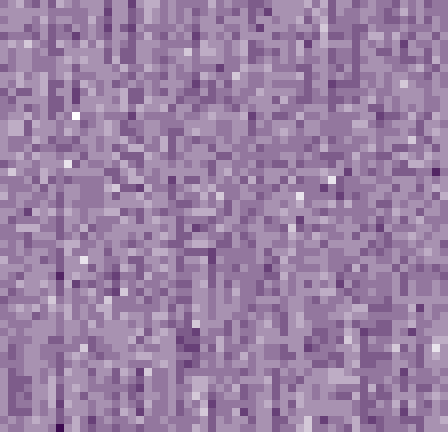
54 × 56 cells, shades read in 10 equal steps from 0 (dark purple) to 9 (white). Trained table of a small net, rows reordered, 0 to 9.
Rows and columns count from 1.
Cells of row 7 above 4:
30
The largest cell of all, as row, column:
15, 10
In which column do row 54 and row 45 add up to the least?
8
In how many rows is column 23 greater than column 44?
13
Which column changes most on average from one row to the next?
18
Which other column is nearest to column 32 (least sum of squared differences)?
49
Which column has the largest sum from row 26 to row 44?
9
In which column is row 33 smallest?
27
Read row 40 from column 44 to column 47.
6 5 5 4
